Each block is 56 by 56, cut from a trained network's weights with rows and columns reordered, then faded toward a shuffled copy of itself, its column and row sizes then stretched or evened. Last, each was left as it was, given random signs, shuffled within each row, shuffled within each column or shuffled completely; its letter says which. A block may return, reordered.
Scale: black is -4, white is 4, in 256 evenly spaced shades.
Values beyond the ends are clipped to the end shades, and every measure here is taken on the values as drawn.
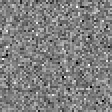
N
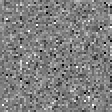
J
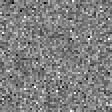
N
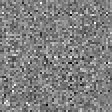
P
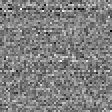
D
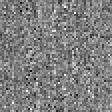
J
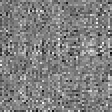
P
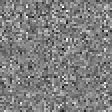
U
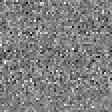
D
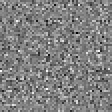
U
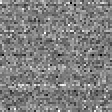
D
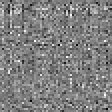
P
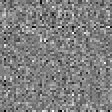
P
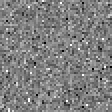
N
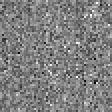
J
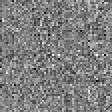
P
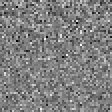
D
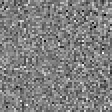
J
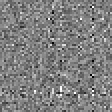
P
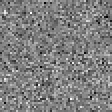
D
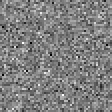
N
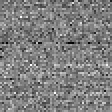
D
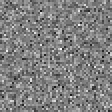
N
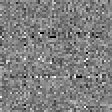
U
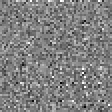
U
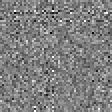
P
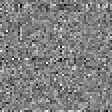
P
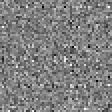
U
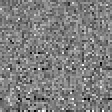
U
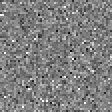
N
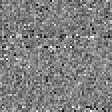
D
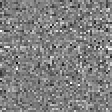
U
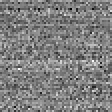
P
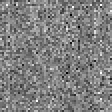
J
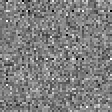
U
